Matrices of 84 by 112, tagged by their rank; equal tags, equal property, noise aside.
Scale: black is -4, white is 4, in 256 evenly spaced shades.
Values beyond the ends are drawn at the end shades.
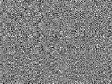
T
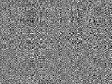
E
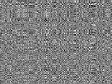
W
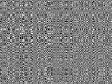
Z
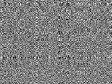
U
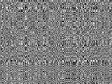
W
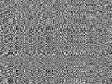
U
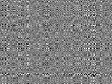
Z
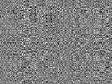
E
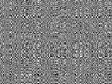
Z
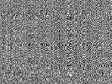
T
